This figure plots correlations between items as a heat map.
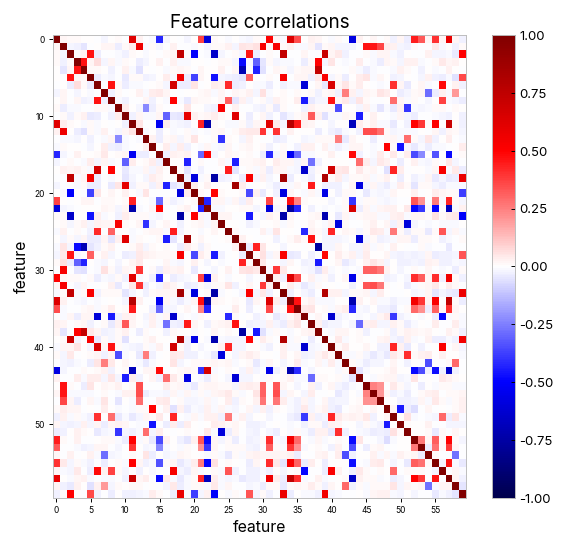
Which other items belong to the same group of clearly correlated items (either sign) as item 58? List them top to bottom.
7, 42, 54
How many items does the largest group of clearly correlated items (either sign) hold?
13
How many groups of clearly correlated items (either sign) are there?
9
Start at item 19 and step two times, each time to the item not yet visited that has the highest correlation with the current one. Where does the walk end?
10
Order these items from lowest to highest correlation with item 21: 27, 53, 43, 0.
43, 27, 53, 0
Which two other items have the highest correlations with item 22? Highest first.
43, 15
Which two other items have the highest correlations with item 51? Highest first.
41, 13
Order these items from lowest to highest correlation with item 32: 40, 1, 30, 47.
40, 47, 30, 1
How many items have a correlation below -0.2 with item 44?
4
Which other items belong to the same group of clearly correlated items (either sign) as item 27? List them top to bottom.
3, 4, 29, 38
